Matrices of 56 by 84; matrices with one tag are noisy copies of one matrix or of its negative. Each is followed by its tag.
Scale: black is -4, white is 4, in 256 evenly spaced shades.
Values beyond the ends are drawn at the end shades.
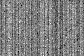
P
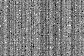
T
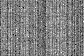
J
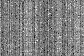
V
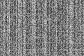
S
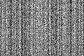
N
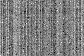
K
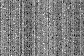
V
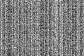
P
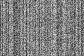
K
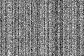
P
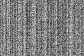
S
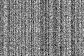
T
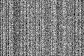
K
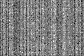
K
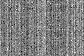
J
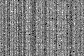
S
